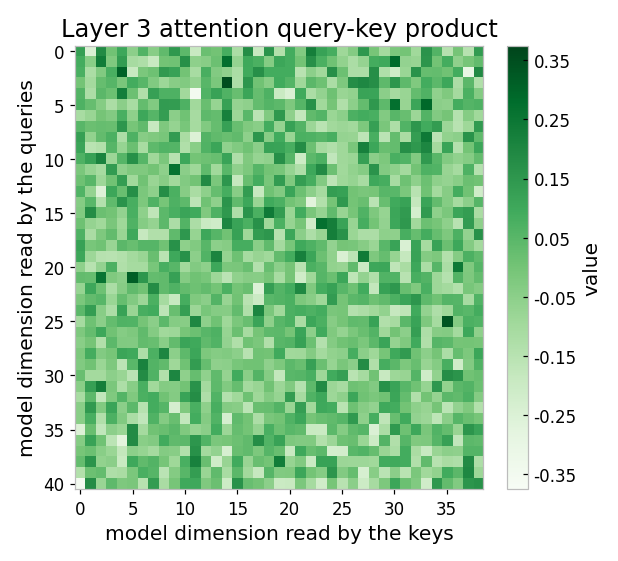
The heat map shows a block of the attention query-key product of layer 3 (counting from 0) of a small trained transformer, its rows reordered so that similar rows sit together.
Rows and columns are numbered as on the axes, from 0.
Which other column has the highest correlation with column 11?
1
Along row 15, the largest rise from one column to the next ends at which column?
33
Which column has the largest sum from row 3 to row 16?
14
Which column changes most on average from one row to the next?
30
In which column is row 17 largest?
24
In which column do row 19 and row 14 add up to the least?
2
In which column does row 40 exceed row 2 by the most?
37
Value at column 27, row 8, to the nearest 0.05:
-0.15
